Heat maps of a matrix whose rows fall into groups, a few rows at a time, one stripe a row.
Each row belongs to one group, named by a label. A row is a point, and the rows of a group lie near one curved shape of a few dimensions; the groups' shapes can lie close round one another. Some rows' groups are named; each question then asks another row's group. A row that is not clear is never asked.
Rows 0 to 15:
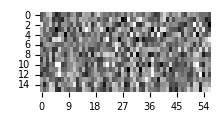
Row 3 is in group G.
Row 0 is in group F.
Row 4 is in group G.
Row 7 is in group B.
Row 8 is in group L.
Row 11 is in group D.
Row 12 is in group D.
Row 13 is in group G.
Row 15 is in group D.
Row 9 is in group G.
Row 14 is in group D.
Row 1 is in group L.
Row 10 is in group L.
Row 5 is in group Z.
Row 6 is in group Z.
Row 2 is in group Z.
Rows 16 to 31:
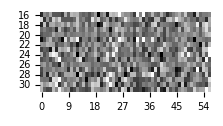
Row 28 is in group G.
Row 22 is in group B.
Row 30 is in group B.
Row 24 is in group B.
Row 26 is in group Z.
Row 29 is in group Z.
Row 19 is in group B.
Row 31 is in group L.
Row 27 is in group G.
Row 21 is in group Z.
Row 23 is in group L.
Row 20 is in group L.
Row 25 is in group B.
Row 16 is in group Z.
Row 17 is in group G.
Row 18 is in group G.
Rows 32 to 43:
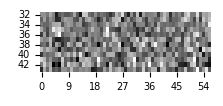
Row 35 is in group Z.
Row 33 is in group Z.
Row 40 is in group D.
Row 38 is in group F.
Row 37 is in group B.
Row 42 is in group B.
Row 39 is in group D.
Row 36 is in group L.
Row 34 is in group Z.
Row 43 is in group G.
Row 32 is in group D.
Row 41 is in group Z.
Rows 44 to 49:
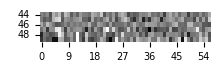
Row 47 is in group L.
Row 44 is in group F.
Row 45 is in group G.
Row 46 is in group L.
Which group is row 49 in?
B
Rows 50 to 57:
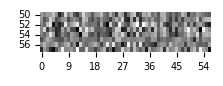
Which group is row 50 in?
G
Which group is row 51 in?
D
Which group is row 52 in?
Z
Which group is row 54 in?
D
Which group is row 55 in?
Z
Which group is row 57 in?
B
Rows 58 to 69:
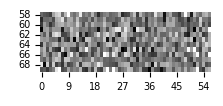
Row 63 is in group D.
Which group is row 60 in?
B
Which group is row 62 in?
Z
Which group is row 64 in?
G
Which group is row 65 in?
Z
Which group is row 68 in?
G
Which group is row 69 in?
L
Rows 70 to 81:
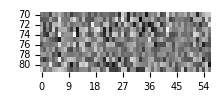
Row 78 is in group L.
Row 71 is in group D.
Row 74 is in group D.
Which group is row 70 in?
L
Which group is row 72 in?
G
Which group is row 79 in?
D
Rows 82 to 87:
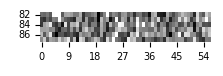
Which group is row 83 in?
B
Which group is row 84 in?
Z
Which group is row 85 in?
D
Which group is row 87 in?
D
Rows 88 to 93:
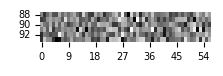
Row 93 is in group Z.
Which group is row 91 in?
G
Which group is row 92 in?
B
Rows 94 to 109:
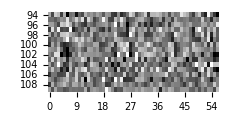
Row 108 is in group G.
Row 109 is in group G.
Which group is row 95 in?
D
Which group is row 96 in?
Z
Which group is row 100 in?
Z
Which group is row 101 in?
B
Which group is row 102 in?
L
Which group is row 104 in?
D
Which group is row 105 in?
B
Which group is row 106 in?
B
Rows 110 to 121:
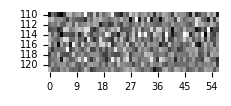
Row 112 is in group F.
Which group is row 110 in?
B
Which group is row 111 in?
D
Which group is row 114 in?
G
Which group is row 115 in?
G
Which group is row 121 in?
G
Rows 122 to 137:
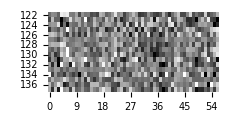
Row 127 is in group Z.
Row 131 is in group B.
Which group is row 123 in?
B
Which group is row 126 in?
D
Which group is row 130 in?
L
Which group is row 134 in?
G
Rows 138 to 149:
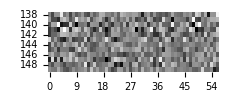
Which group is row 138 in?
B
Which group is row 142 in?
G
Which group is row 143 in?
G
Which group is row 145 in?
Z
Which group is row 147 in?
G
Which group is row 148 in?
G
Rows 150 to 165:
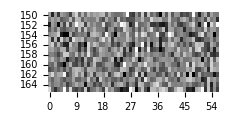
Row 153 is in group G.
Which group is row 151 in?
B
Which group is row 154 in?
B
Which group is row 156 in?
Z
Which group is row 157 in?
D
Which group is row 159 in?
D
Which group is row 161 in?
L
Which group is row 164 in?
G
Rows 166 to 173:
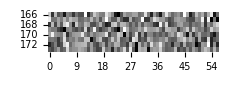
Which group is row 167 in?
Z
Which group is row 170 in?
B
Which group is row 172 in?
D
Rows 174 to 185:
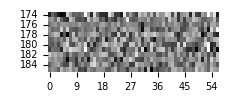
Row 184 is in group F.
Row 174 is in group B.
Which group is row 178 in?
L
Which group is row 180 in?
Z
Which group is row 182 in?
B
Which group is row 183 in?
D
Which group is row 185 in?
Z
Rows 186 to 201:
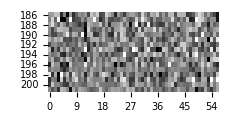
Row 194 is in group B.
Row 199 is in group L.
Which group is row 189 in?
B
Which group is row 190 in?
D
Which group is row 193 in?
G
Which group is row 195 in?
Z
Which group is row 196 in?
B
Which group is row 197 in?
B
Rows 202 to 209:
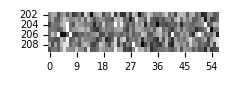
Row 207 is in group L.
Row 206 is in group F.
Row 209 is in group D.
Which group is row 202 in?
D
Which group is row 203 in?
D
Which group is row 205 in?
D
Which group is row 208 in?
G
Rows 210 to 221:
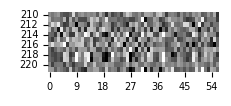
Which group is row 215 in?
D
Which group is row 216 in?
B
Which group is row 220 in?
G
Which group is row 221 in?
Z
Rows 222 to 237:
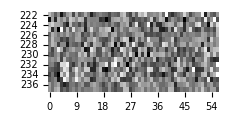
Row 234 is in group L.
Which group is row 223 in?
G
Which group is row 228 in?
D
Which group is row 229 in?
D
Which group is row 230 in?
D
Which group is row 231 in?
L
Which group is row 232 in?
Z
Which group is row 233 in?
F
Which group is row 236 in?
B
